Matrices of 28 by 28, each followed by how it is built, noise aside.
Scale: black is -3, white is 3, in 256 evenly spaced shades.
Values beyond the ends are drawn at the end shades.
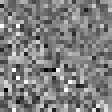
lower triangular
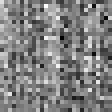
blocks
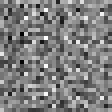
repeating rows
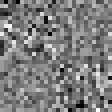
block diagonal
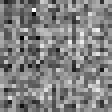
blocks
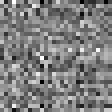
low rank
